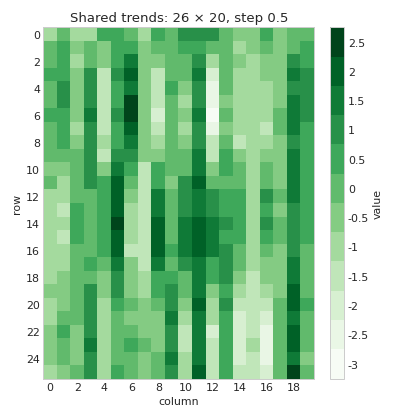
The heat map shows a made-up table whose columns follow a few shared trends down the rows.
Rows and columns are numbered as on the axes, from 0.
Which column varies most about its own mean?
12
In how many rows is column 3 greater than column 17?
22
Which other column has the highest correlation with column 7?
1
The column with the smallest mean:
15
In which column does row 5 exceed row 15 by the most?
6
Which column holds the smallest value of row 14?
7
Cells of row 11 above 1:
3
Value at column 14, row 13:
0.5
